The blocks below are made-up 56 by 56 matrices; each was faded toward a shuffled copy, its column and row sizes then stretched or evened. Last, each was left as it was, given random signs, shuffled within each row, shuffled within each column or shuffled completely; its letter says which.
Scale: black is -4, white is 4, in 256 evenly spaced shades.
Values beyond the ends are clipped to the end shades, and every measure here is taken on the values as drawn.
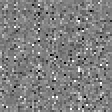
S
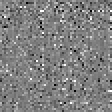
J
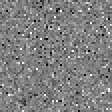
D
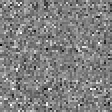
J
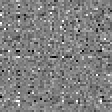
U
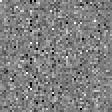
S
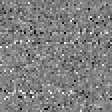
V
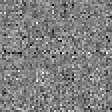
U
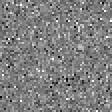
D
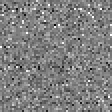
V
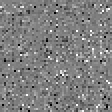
J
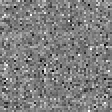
J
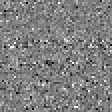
V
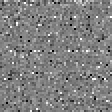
V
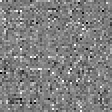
U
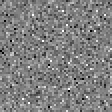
D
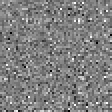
U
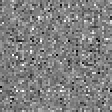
J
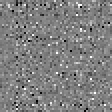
U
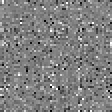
U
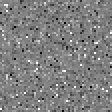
D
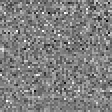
V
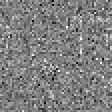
S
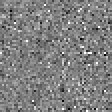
J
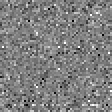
V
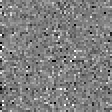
J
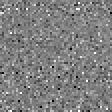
V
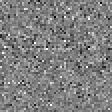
V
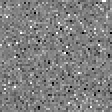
D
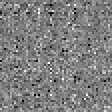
J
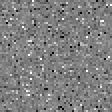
D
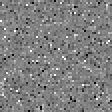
D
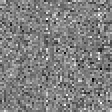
S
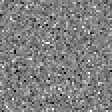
D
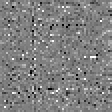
U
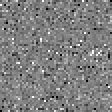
V
